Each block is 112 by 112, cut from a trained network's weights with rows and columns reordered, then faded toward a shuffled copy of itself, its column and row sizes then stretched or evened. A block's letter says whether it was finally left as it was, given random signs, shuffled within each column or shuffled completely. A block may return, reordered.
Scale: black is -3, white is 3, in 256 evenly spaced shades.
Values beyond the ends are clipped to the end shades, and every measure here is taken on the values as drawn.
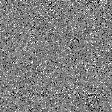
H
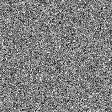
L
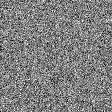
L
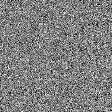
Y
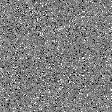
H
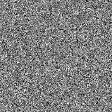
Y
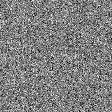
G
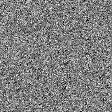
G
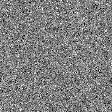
Y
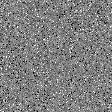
G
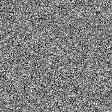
Y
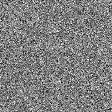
G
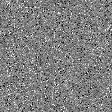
G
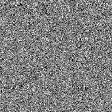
H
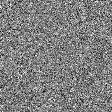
G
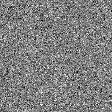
Y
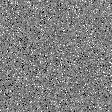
L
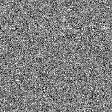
H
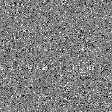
H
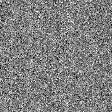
G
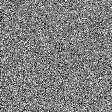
G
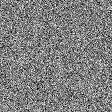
L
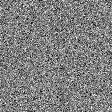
L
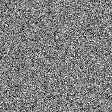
G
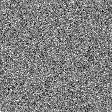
L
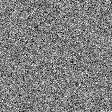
L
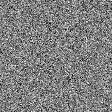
G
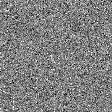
G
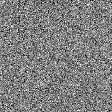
H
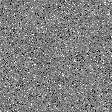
L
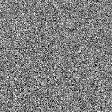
H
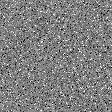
L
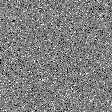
L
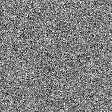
L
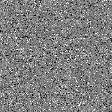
H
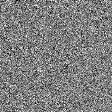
Y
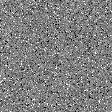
G
